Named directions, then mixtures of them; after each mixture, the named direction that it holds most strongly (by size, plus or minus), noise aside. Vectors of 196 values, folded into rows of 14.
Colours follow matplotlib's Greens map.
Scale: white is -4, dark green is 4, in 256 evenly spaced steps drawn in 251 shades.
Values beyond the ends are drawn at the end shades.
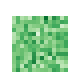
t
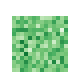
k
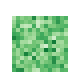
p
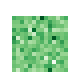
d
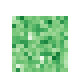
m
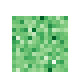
d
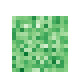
p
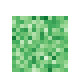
d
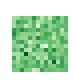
k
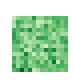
p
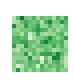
m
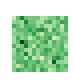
m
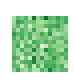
p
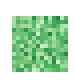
t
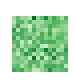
p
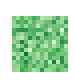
k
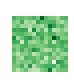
d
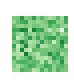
k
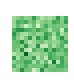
k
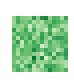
t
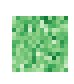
t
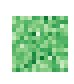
t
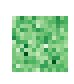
p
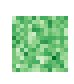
m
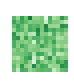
t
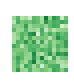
t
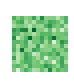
d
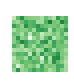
m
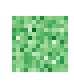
d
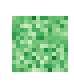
p
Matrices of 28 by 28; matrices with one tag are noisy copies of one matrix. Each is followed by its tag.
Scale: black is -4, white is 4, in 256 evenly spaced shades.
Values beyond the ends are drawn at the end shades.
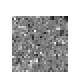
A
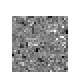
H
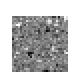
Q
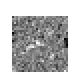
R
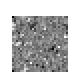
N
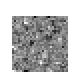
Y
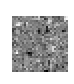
Q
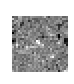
R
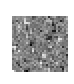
Y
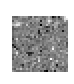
Q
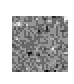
Q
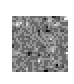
Q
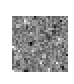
Y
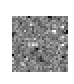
H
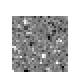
Y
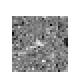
R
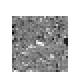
R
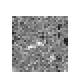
R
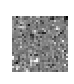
A
